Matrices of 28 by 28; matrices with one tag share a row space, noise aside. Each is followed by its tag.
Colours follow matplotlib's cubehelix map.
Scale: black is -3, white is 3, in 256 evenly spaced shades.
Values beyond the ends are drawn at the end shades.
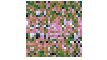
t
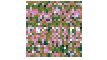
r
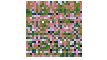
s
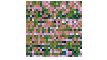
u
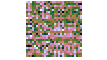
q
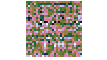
q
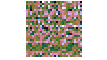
u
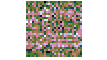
q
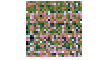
t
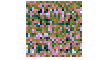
r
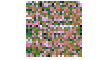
q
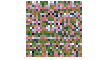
s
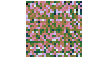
t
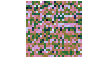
q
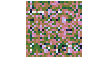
u
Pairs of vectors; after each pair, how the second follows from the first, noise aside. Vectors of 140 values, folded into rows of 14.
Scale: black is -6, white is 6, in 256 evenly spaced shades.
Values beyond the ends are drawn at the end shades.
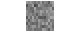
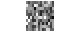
negated, scaled up.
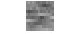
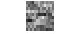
negated, scaled up.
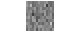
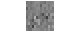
reversed, partly zeroed.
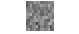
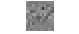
reversed, partly zeroed.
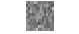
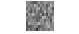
negated.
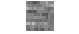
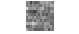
copied.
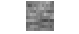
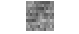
negated.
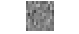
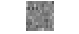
wrapped around, partly zeroed.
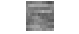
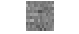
wrapped around, partly zeroed.
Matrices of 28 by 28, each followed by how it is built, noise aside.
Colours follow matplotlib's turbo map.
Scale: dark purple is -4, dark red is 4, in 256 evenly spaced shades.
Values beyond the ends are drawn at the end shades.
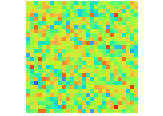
Toeplitz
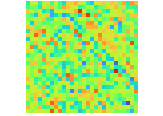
Toeplitz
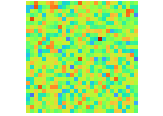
repeating rows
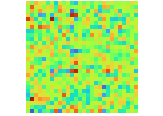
low rank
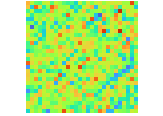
Hankel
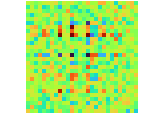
low rank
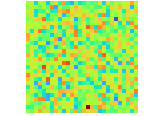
repeating rows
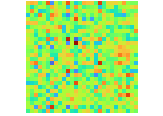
low rank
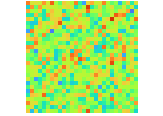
Hankel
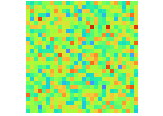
repeating rows
